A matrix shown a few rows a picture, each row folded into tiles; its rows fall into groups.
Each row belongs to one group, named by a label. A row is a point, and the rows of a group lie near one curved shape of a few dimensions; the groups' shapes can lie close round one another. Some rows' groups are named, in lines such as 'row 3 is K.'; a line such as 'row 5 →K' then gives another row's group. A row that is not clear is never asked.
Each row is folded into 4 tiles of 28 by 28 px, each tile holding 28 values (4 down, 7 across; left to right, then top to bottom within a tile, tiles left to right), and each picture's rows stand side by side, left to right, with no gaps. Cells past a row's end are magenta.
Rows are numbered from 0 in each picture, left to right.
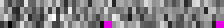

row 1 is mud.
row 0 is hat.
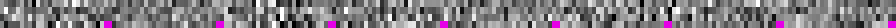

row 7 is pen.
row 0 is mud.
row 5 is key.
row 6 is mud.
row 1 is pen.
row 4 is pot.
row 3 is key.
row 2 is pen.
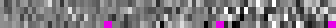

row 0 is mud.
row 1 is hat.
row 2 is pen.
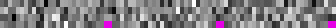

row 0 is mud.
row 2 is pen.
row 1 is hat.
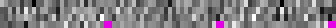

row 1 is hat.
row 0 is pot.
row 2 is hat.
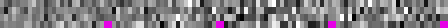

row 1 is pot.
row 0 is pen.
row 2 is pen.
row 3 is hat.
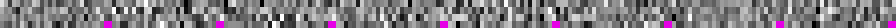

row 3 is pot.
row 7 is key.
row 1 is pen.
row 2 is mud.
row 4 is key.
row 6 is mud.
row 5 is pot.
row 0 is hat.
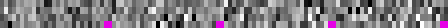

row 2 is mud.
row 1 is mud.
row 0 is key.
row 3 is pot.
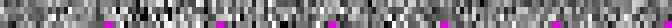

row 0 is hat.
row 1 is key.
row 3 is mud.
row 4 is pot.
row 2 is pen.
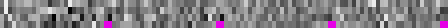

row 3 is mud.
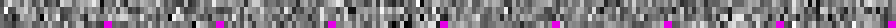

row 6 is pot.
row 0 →mud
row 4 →hat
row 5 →hat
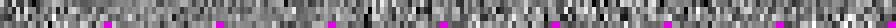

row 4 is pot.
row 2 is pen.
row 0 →pot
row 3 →key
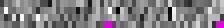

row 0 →key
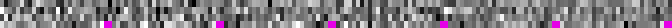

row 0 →hat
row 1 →key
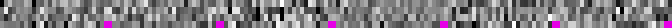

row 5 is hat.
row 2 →key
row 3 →mud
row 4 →pot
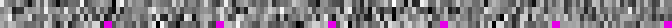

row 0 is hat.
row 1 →mud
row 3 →key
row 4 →mud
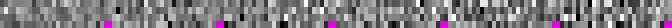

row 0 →mud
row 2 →pen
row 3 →hat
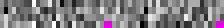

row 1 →key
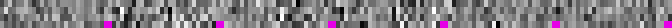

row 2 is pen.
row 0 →mud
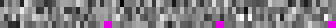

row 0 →key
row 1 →hat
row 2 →pot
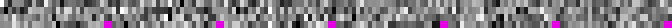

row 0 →pen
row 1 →key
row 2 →hat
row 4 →key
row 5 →pen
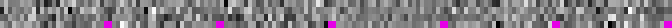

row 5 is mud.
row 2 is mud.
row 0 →key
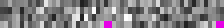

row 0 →mud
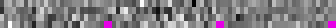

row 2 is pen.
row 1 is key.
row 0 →key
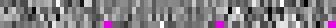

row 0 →key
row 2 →key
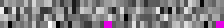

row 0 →pen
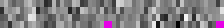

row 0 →key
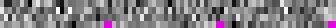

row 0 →hat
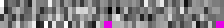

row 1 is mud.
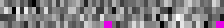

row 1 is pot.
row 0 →pot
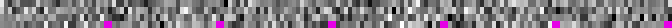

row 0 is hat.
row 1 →pot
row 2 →pot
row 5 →key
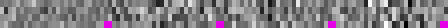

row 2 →key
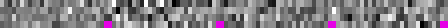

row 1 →pen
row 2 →key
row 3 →mud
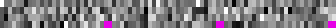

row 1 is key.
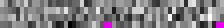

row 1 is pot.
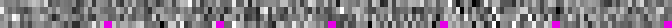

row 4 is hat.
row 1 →pot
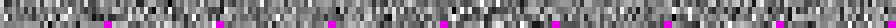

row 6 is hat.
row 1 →hat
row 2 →mud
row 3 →key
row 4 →pen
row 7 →pot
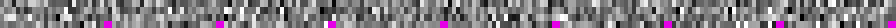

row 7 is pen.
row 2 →hat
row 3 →key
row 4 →mud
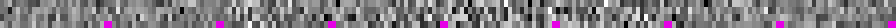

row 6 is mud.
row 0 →mud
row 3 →mud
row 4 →key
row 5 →mud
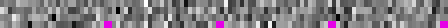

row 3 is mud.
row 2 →mud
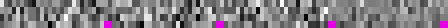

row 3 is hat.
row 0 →pot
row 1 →pot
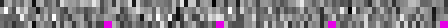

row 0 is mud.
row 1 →pot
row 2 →pot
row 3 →pot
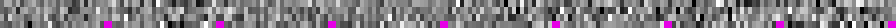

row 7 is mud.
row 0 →pot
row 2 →mud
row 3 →hat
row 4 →hat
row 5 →hat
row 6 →pot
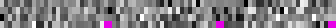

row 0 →mud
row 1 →hat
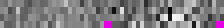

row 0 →mud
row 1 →pot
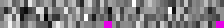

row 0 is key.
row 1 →hat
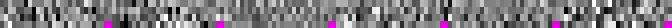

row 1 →hat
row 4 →mud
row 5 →pen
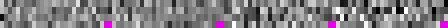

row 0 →mud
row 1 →hat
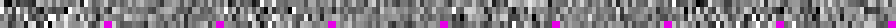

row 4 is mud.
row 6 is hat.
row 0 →hat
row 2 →hat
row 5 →hat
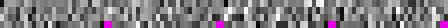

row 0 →mud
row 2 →mud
